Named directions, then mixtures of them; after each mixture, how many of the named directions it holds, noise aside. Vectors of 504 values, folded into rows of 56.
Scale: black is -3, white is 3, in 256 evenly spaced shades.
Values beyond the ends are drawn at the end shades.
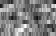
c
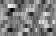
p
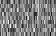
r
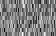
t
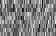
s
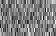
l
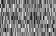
four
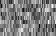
two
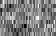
four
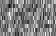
three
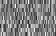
four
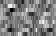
one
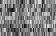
four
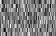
four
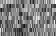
three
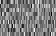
two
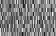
two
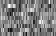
three
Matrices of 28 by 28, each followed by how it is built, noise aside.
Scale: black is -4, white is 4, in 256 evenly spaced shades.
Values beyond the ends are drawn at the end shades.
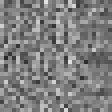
blocks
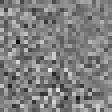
lower triangular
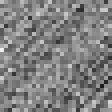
Hankel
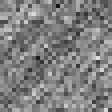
Hankel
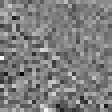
lower triangular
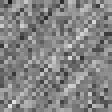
Hankel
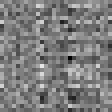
low rank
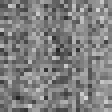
blocks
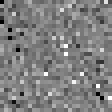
sparse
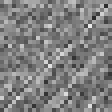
Hankel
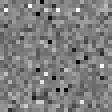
sparse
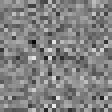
low rank
